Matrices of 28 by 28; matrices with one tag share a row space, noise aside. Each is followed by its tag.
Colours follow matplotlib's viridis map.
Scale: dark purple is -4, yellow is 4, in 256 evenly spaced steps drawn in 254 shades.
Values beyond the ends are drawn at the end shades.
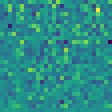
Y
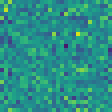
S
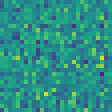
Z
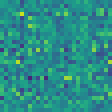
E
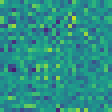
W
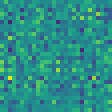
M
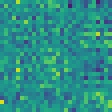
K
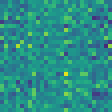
E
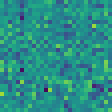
E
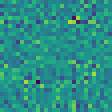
Z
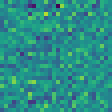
W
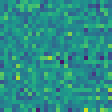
K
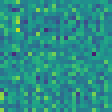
Z
